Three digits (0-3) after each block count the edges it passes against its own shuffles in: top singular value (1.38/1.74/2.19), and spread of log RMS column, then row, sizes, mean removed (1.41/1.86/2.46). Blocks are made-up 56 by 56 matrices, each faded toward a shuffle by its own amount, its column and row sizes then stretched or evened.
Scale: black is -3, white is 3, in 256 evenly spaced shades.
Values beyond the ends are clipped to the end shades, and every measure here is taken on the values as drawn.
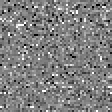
0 0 2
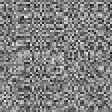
3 0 2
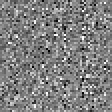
0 3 0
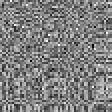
3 0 0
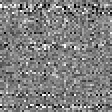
2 1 3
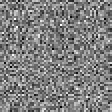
3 1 0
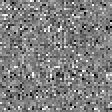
1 0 2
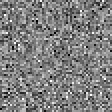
2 0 0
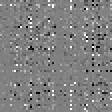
1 3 3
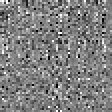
2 3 1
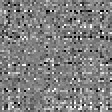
2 2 3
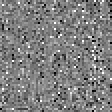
0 2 0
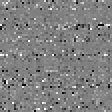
0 0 3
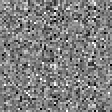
2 2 0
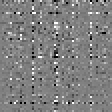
2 3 3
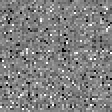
0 1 1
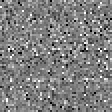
1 1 1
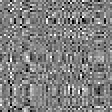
3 3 1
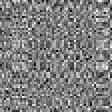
3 0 0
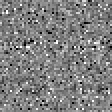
0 0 2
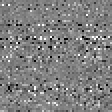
0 0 3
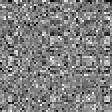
3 1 1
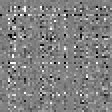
1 3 3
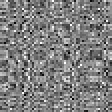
3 2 0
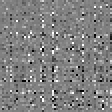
2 3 3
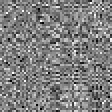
3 1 0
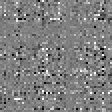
0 3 3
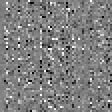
1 3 1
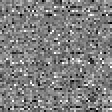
2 0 2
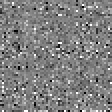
0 2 2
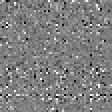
2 1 2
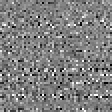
2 0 3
